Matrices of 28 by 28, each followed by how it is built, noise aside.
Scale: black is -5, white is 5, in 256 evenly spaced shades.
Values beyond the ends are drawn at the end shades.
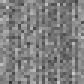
blocks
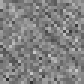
Toeplitz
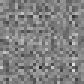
low rank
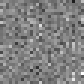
uneven columns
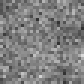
smooth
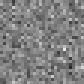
uneven columns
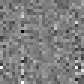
uneven columns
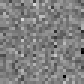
uneven columns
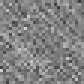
Toeplitz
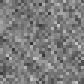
Toeplitz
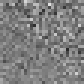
upper triangular
